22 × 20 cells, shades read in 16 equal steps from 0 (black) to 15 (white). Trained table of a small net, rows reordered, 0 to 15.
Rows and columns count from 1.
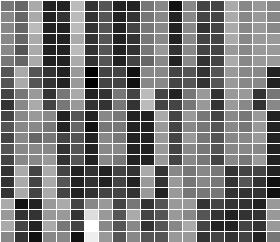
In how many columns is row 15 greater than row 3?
8
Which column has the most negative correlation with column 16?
20
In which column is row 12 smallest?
7
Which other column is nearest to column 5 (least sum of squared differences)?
10
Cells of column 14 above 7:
15
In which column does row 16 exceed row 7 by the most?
4
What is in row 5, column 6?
11
